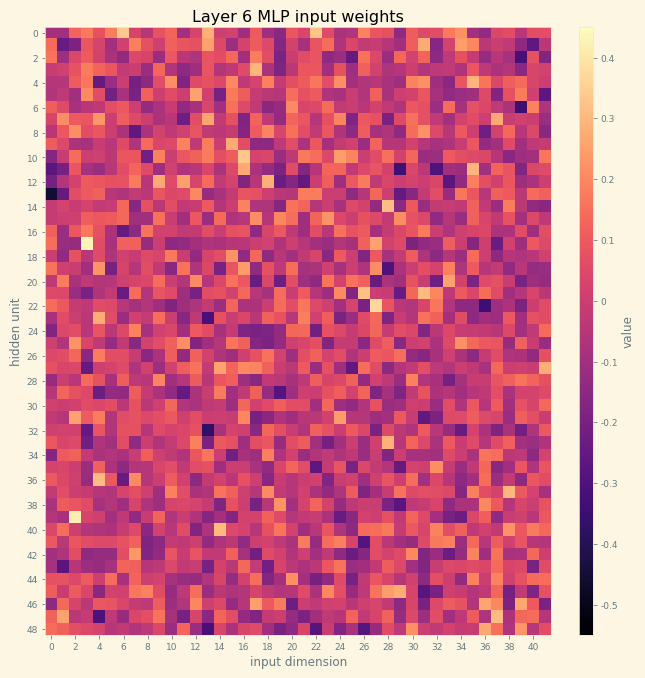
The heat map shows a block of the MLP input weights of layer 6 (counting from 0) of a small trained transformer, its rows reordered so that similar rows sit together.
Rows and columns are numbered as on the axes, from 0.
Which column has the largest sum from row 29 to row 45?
2
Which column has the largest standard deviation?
13
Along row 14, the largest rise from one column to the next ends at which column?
28
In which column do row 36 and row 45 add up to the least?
31
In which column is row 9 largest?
15
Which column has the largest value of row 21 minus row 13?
0
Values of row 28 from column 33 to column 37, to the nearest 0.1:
-0.2 -0.1 0 0 0.1
